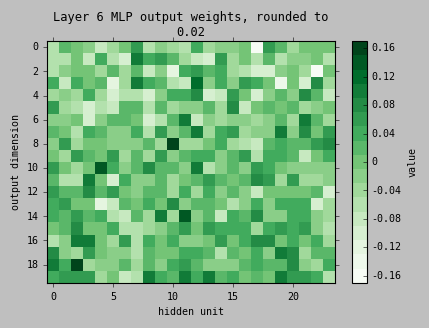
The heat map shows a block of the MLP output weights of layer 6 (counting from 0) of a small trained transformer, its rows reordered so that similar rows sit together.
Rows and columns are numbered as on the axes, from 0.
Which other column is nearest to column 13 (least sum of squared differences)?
20
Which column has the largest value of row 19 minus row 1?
13
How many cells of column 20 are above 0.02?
8
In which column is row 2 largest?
12
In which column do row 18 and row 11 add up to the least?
5
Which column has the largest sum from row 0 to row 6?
7
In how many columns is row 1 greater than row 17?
9
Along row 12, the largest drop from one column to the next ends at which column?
23
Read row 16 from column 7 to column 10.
-0.06 0.04 0 0.04
